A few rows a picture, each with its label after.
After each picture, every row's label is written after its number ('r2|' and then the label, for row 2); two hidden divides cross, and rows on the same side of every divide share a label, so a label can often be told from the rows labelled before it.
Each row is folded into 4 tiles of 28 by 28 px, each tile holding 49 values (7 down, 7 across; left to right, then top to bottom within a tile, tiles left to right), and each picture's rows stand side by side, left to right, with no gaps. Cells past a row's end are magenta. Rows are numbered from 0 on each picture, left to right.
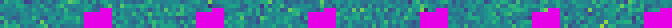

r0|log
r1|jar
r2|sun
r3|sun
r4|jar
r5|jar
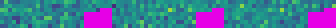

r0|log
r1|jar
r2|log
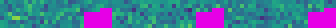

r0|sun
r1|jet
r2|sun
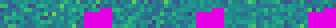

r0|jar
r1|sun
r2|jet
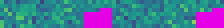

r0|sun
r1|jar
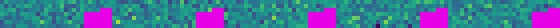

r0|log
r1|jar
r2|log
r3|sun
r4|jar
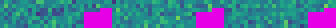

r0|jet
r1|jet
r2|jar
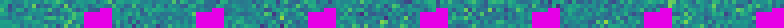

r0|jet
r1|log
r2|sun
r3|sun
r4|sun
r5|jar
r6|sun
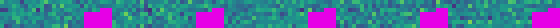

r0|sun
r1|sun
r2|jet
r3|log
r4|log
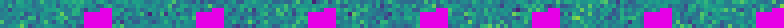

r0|jar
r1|jet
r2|log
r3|sun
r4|log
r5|sun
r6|log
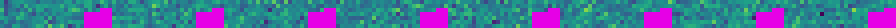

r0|jar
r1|sun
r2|sun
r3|log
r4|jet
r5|sun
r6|jar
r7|sun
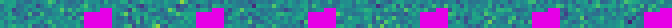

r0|sun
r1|log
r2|jar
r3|jet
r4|log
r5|jar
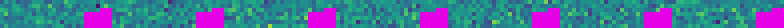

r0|log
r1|sun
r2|jet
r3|sun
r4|sun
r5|log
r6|jet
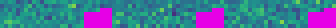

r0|sun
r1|jet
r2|log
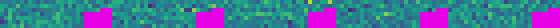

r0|jar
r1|jet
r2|jar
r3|jar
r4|sun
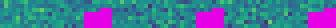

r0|jet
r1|sun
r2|sun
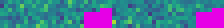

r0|log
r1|sun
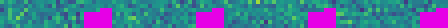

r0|sun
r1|sun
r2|sun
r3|jet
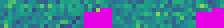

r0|jar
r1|jar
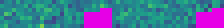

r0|log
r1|jar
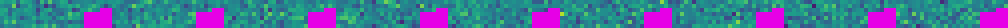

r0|jet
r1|log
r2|sun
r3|sun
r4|jet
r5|log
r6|log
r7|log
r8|log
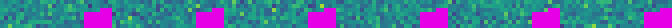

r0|sun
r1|sun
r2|jet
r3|log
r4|jar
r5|jet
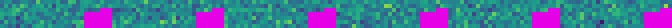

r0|log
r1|sun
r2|jet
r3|jar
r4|sun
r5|sun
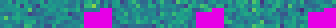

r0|sun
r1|jar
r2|jet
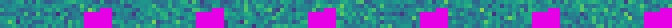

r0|log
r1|log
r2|log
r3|jet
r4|log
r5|log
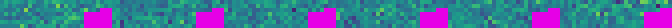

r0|jet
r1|log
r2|jar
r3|log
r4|sun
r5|jar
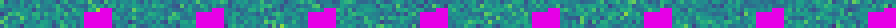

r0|jar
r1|jar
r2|jar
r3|jet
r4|log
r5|log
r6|jet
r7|log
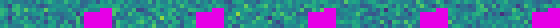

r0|jet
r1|log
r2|jar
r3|jar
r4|jet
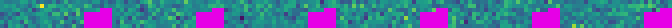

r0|jar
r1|log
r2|log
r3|jar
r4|log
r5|jar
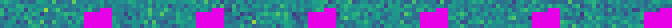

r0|log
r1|log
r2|jar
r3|sun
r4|log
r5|jet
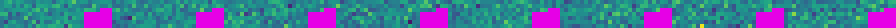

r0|log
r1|log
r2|sun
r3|jar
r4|log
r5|jar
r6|sun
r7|jar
